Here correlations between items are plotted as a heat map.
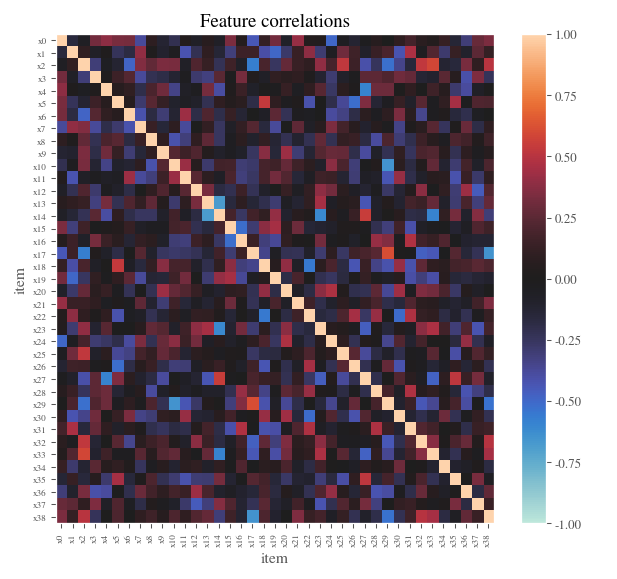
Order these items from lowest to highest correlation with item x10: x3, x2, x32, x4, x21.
x4, x3, x32, x21, x2
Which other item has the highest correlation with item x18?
x5
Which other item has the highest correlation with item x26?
x22
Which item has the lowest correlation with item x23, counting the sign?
x14
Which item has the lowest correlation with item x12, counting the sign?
x37
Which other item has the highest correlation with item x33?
x2
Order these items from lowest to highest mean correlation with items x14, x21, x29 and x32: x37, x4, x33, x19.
x33, x4, x19, x37
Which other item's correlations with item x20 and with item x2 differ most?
x30
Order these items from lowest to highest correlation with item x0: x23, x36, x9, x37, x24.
x24, x36, x9, x23, x37
